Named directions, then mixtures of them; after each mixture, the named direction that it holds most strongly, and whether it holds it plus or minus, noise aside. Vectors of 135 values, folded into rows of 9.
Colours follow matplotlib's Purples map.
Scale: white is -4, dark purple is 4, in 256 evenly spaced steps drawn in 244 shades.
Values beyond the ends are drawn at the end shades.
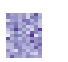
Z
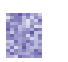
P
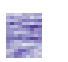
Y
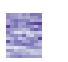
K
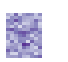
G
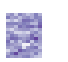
G, minus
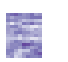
Y, minus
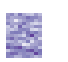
K, minus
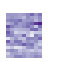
K, plus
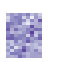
P, plus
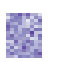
P, plus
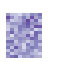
P, minus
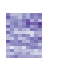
K, plus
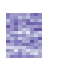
K, plus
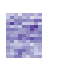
Y, plus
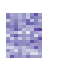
Z, plus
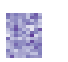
Z, plus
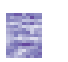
Y, minus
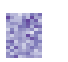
P, minus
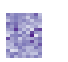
Z, plus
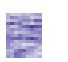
Y, plus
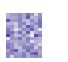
Z, minus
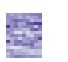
K, plus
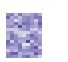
G, minus
